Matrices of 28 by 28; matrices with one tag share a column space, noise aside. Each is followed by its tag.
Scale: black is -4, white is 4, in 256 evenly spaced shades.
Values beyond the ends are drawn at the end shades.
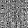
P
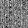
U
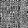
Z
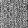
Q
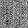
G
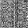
P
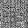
P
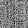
G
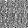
Z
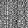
G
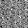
U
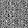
G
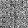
U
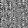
Q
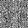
Z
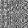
U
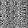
G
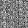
U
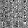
P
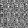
Q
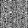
Z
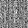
Z
